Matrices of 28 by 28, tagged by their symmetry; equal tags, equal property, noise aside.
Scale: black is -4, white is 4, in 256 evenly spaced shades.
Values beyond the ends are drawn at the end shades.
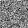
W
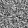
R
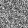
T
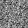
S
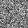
W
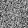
S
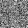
S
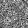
T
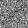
S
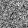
W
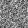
S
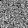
R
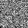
T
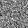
R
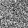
W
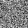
R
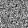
S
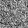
R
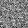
T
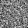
T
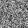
R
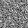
R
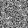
S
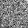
T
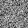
S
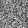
R
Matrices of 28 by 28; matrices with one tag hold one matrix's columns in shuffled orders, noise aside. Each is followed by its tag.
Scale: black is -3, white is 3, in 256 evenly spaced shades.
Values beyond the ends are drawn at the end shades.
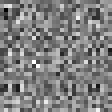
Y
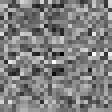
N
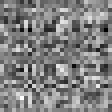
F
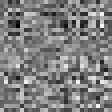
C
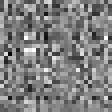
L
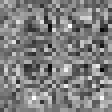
F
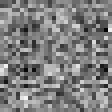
F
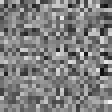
N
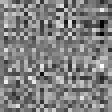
C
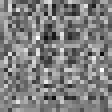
L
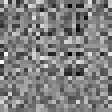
N
